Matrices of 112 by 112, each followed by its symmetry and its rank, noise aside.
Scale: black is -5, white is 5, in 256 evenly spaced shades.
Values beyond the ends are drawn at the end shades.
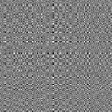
no symmetry, rank two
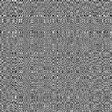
no symmetry, rank three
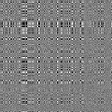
symmetric, rank one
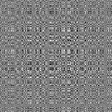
antisymmetric, rank two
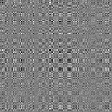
symmetric, rank two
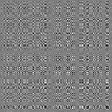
symmetric, rank two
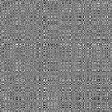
no symmetry, rank three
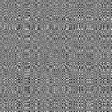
antisymmetric, rank two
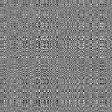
antisymmetric, rank two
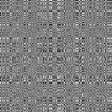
no symmetry, rank two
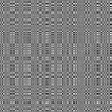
no symmetry, rank one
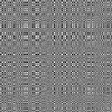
symmetric, rank one
